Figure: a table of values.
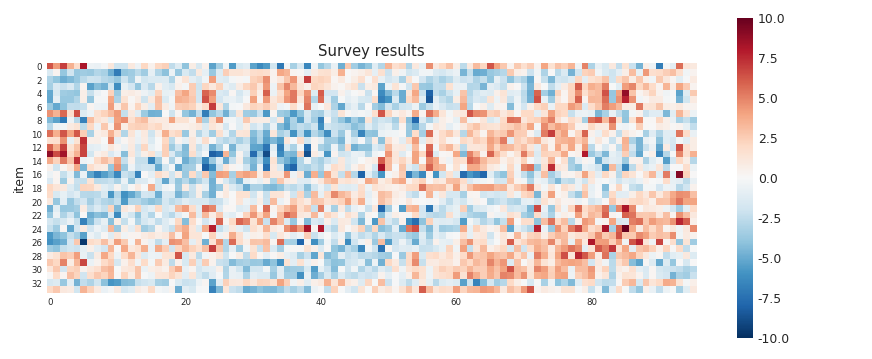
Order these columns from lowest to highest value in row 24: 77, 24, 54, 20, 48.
48, 20, 77, 54, 24
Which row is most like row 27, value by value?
6
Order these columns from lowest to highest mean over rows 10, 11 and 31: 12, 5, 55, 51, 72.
55, 51, 12, 72, 5
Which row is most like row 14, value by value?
7
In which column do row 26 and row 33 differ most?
5
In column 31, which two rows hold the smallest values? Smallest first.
0, 12
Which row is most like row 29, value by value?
11
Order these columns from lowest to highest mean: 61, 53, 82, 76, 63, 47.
47, 53, 61, 63, 82, 76
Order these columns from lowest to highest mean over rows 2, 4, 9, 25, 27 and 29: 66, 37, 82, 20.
37, 66, 20, 82
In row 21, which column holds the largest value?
85
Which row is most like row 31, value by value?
30
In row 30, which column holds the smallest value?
39
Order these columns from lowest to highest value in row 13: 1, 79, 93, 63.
63, 93, 1, 79
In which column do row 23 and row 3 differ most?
54
